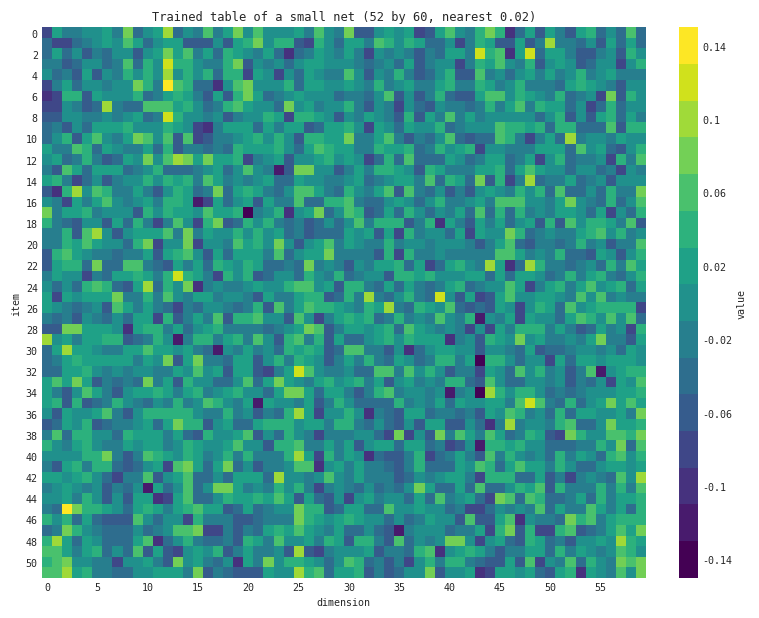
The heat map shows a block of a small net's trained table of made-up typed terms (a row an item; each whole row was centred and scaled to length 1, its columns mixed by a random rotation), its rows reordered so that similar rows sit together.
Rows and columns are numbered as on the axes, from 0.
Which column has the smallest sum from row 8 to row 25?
15
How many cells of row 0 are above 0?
24
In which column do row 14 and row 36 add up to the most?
25
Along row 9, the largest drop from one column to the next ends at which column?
57
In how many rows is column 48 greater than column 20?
22
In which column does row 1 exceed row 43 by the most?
50
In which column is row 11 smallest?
43
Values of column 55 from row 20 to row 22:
0 0.02 -0.04
